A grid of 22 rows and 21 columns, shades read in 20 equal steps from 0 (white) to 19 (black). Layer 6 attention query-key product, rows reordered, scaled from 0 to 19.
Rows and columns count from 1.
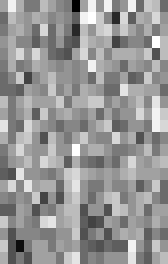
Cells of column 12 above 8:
9
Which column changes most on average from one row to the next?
20
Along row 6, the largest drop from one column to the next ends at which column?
12
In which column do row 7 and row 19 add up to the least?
7
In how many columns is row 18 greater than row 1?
12
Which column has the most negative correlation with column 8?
5
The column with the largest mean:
15
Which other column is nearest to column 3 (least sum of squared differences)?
19
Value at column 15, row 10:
10
